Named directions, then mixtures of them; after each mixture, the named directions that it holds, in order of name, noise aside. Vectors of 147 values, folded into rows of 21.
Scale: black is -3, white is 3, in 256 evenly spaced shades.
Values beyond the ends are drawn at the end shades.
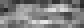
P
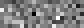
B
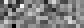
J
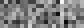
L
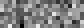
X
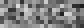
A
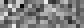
J.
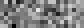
J, L.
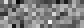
J, P, X.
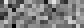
J.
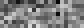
L, P.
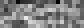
L, P, X.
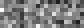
A, B, X.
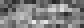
P.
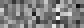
A, B, L.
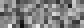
X.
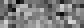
A, J, P.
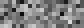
A, J, X.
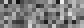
L, X.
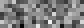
J, X.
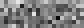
B, J, P.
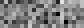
L.
